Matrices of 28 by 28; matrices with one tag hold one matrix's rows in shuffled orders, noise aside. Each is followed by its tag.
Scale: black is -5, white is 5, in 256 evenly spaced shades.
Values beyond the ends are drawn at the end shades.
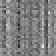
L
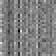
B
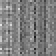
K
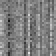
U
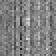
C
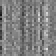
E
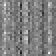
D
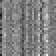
E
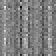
D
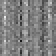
D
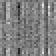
L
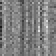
E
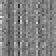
B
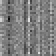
U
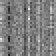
U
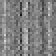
D
